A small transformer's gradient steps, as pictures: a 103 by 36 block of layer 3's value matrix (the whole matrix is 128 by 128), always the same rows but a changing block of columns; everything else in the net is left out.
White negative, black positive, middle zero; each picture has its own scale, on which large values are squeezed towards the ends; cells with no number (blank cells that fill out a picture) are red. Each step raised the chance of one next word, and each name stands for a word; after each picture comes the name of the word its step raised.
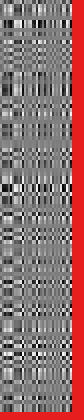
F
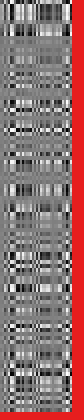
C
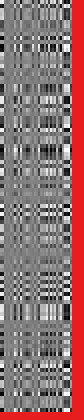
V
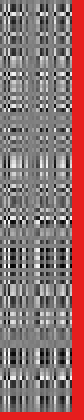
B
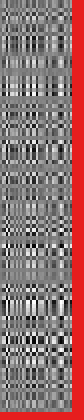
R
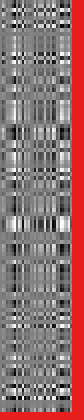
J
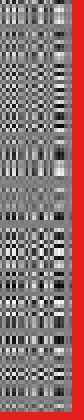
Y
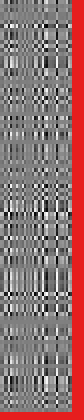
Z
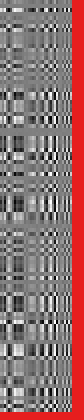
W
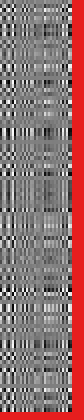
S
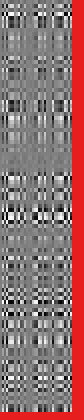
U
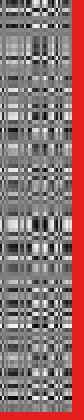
J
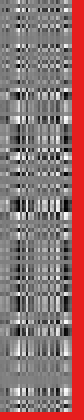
W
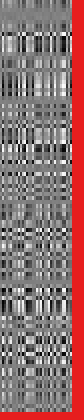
R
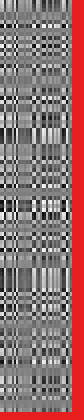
Z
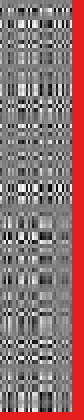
F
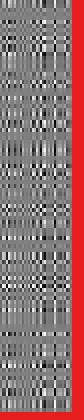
V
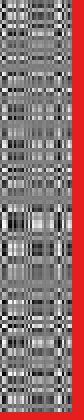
J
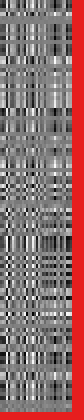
B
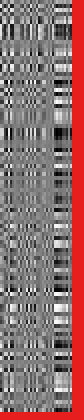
S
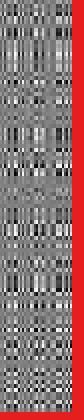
S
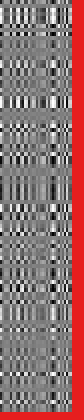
C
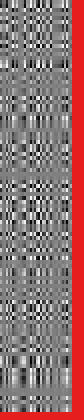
Z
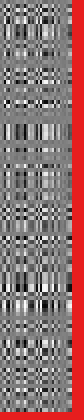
S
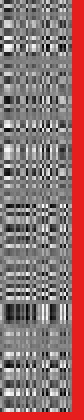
V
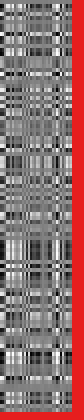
B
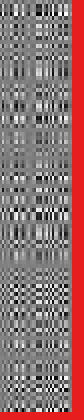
U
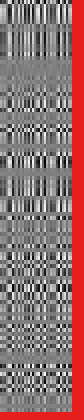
C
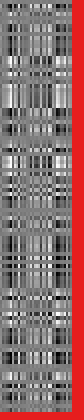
B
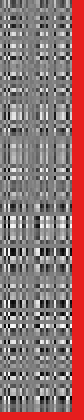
J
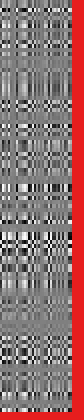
F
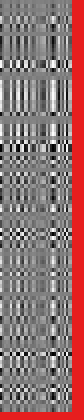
R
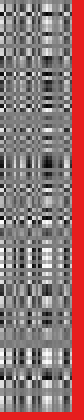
B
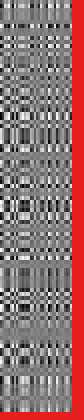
Z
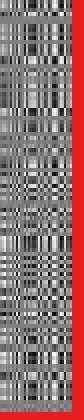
B
